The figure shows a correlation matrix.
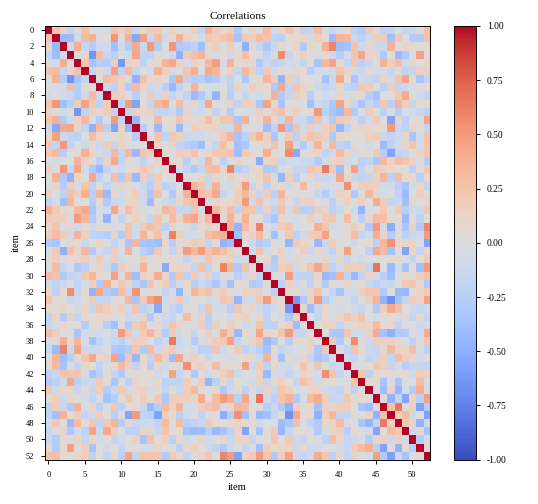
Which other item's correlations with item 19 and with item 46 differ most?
48
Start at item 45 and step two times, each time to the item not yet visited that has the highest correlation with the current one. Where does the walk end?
24
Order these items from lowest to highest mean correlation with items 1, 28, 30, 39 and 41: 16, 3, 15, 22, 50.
3, 50, 16, 22, 15
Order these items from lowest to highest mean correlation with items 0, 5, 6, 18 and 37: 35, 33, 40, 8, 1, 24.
35, 8, 24, 40, 33, 1
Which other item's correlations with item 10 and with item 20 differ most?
4
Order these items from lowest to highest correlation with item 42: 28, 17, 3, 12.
28, 12, 3, 17
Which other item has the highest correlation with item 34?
47
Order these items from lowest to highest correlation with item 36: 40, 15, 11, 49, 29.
11, 40, 49, 15, 29
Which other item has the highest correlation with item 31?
8
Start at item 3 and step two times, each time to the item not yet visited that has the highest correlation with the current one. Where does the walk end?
12
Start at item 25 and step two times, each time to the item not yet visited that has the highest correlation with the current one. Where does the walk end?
38
